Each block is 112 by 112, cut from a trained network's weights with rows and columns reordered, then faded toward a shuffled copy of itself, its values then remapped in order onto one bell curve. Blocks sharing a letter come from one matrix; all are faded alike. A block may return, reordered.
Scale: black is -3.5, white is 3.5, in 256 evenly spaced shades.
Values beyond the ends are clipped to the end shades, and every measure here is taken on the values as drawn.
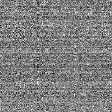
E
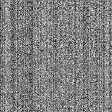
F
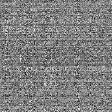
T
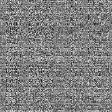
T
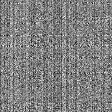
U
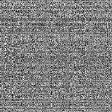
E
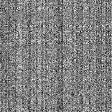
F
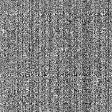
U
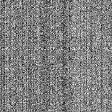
F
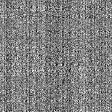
F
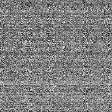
T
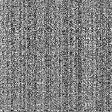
F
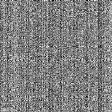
U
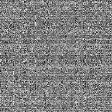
E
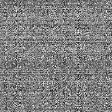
E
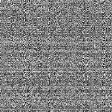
T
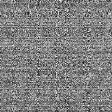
E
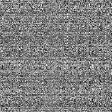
E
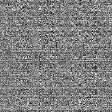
T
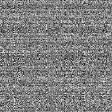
T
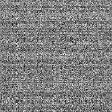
T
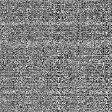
T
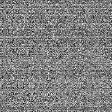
E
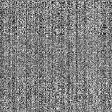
U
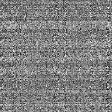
T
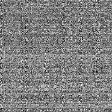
E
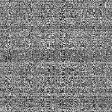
T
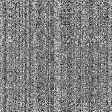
F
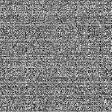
E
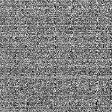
E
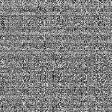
E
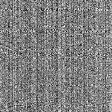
F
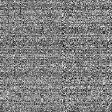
T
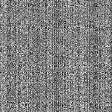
F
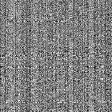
F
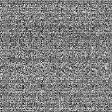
T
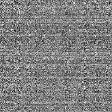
E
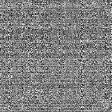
E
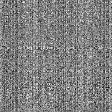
F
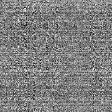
E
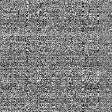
T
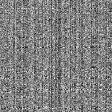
U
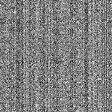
U
